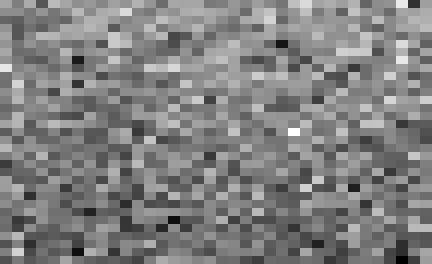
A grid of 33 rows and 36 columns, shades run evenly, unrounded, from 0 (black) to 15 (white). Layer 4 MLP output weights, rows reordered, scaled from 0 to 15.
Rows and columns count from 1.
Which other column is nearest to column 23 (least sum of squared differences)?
8
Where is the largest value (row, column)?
17, 25
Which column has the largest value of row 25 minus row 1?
35
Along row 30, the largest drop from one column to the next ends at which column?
3
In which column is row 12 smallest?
5
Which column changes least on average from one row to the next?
28
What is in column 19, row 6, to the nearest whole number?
9
